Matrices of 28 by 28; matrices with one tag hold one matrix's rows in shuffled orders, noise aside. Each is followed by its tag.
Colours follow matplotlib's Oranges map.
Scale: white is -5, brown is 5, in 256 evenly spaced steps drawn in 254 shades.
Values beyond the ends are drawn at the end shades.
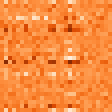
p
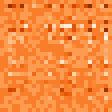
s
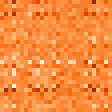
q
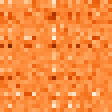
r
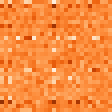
r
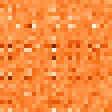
r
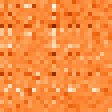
r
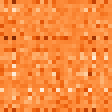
q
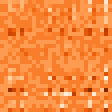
s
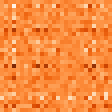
q
